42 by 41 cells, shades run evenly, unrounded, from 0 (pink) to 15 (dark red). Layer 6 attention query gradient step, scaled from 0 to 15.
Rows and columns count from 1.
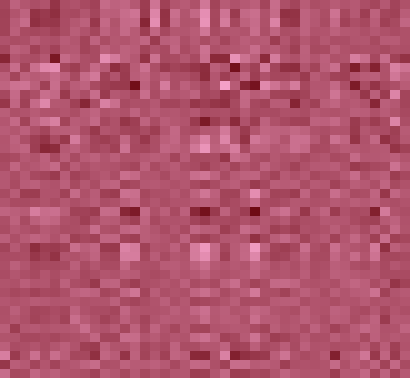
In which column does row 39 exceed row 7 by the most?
24
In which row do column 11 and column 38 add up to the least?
7
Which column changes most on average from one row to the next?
21
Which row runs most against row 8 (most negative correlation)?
17
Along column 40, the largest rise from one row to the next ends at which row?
15
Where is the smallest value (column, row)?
23, 10
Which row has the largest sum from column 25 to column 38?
8
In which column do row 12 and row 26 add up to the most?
30
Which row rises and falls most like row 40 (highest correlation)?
42
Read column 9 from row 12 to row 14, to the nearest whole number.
12 7 7
